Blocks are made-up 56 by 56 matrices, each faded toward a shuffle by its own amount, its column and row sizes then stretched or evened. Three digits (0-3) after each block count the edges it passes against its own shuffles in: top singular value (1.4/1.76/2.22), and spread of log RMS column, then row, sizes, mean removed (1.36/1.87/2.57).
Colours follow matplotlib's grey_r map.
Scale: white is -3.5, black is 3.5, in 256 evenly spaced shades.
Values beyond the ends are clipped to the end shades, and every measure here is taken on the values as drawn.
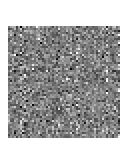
1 2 1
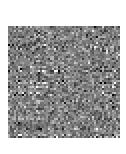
2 1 2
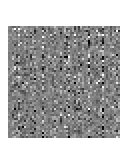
1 3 1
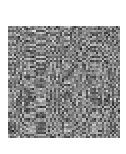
3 0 1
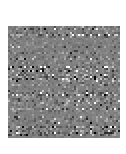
2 1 3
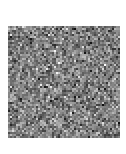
1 0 0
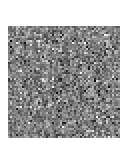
1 1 1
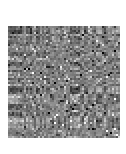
3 0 0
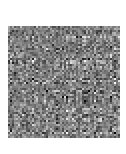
3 2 2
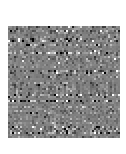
2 0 3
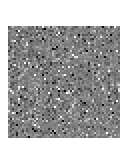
1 0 0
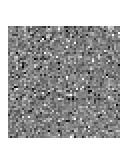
1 1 1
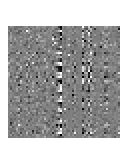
3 3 1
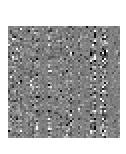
2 3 0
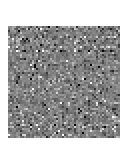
1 0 1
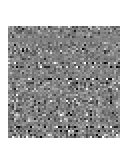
0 1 3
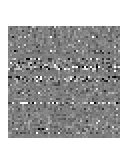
0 0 3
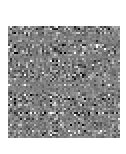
1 2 3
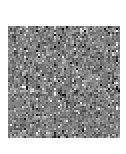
0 2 0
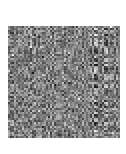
3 3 0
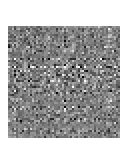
2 1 3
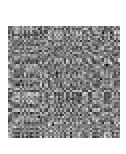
3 1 2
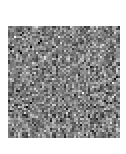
2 0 0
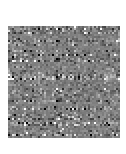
1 1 3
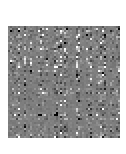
0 3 2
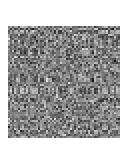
3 0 2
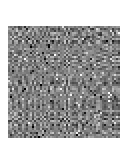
3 0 1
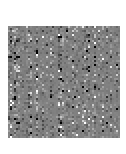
0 3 0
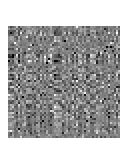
3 1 2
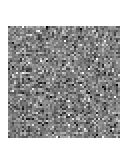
1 1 0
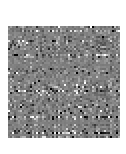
2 0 3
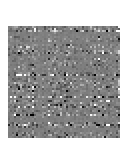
0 2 3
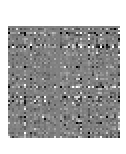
1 3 3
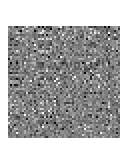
2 1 1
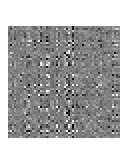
3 3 2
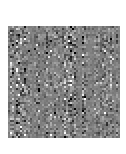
1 3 0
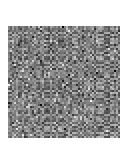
3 0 0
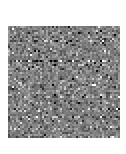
2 0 2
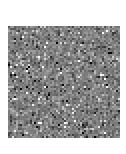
0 0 0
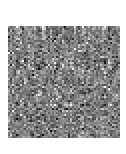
2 1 1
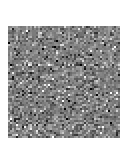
2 0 0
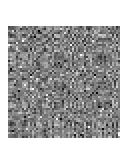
3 0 0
